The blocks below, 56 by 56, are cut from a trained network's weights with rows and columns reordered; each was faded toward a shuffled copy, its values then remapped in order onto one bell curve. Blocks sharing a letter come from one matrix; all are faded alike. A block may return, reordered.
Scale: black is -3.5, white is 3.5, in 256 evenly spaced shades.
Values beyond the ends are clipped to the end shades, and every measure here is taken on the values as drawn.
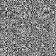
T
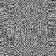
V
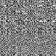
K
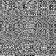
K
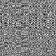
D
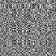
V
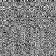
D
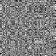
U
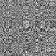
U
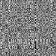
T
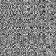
D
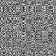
V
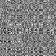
D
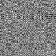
D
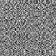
V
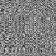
V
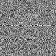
K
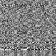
K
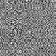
V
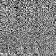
K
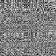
D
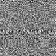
D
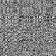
D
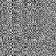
V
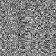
D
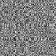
U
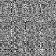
T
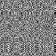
V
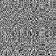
U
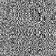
T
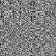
T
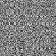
D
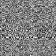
K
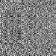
T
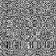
V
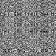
D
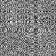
D
